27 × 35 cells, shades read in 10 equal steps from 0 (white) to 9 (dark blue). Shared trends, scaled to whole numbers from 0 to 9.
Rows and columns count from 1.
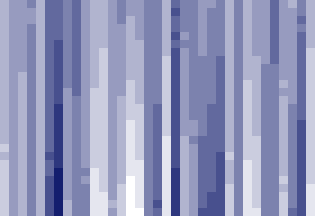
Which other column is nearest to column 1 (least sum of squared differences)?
26
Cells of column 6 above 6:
6
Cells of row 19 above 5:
8
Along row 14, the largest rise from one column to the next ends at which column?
20
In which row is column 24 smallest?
1
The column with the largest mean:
7
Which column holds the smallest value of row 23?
15
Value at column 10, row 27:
5
